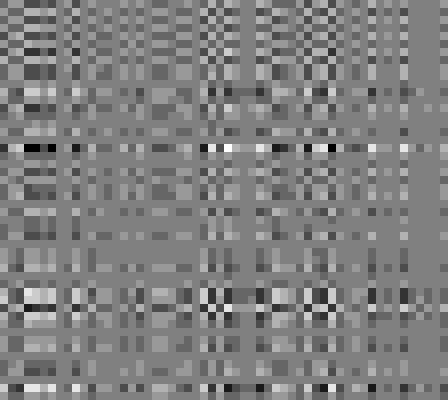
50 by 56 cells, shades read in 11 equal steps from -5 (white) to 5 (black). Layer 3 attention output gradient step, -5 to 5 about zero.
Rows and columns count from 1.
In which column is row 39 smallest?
29
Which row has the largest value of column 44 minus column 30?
19
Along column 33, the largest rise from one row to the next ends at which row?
40
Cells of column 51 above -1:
31
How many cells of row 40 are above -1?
34
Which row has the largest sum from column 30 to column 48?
49
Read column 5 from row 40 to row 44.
-3 -1 0 -1 -2
